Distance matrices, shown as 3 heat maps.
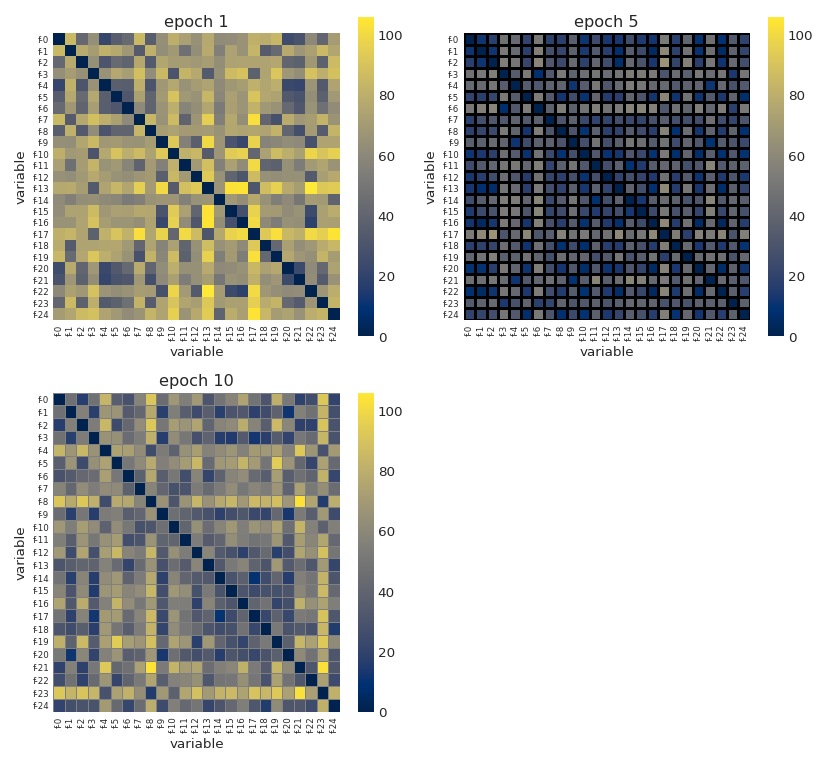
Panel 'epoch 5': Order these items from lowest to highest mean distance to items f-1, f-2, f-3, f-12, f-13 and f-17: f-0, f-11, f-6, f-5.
f-0, f-5, f-11, f-6
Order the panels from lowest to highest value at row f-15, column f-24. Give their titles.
epoch 5, epoch 10, epoch 1
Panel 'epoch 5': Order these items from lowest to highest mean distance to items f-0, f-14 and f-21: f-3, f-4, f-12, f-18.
f-12, f-18, f-4, f-3
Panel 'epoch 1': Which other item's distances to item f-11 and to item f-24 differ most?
f-18
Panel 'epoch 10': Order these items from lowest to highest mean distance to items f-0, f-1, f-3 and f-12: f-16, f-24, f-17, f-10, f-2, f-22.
f-17, f-24, f-16, f-22, f-2, f-10
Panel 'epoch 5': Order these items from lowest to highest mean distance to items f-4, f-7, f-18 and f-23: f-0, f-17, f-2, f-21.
f-0, f-21, f-2, f-17
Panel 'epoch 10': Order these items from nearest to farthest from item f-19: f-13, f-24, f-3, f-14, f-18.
f-3, f-14, f-18, f-24, f-13
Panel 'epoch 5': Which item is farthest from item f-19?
f-2
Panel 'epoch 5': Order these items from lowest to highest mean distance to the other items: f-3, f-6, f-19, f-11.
f-11, f-19, f-3, f-6
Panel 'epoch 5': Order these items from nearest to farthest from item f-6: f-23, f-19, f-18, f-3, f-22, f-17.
f-3, f-23, f-17, f-19, f-18, f-22
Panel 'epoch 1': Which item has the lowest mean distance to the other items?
f-21
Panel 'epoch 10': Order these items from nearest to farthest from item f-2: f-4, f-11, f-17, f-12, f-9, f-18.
f-18, f-9, f-17, f-11, f-12, f-4
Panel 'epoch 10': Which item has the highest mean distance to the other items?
f-23
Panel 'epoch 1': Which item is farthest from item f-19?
f-17
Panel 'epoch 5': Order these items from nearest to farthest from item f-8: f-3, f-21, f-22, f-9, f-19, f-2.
f-22, f-2, f-9, f-21, f-19, f-3
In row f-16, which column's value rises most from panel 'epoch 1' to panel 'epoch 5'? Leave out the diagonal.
f-9
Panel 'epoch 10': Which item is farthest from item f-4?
f-21
